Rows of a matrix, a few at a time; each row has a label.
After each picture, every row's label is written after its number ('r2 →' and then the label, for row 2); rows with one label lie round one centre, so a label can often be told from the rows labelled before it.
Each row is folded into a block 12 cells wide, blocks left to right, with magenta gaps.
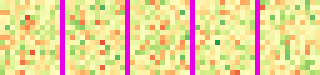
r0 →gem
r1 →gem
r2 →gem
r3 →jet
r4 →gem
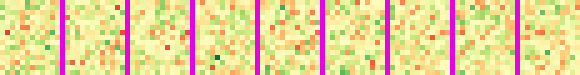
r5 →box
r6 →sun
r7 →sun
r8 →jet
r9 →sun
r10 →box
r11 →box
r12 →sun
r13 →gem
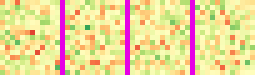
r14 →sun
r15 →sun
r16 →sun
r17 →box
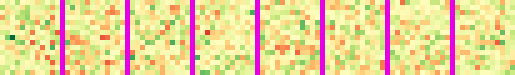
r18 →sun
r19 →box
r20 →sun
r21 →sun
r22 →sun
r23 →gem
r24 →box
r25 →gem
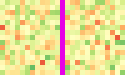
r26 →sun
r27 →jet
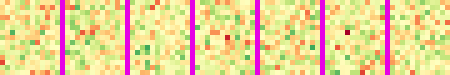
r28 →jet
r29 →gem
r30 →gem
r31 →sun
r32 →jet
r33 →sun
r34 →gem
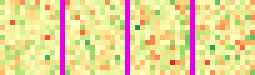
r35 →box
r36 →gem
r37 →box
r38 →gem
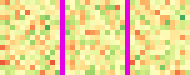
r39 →jet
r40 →sun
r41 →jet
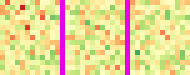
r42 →gem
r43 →gem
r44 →gem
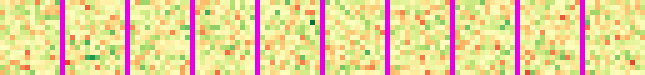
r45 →box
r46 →jet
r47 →gem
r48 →gem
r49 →box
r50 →sun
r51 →box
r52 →box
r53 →gem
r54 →box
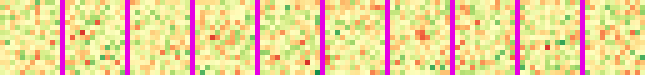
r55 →sun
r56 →jet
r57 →sun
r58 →jet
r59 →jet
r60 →jet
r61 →sun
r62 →sun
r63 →sun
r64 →sun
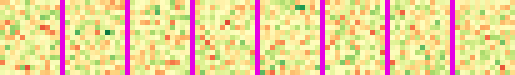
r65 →jet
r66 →jet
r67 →box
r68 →jet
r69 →gem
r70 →jet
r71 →gem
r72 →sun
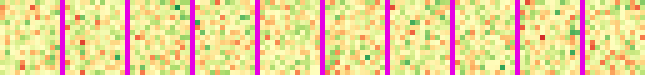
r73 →gem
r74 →gem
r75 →gem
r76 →gem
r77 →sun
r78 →box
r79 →gem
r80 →jet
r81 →box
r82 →box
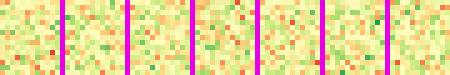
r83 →jet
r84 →gem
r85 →jet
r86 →gem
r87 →jet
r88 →box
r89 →sun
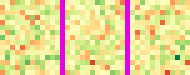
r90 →jet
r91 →gem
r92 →jet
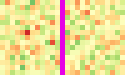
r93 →sun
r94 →gem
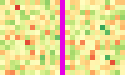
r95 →gem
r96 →box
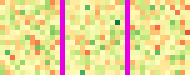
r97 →gem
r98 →box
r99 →sun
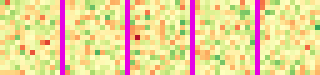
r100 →gem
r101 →jet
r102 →gem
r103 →jet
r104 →gem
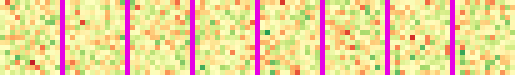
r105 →jet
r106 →gem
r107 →sun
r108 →sun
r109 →sun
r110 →sun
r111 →jet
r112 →box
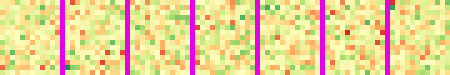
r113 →sun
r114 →jet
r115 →jet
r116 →box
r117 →box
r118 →sun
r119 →sun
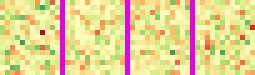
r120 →gem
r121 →sun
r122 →box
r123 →box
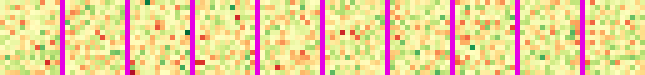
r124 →sun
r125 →box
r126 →box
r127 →gem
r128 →box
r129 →jet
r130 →gem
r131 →jet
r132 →sun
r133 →jet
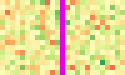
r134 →jet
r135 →gem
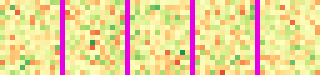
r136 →jet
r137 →sun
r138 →box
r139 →box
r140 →gem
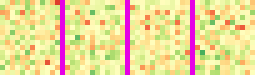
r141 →box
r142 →sun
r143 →box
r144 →jet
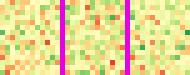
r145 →gem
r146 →box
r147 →box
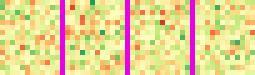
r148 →box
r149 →gem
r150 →jet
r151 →sun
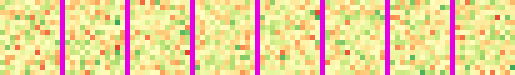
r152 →sun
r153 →gem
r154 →box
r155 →jet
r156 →jet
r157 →jet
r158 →sun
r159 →gem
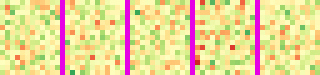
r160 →sun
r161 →jet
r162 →jet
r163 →jet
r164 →sun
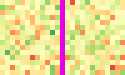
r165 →box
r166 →gem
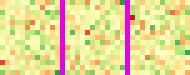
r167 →jet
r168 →sun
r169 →sun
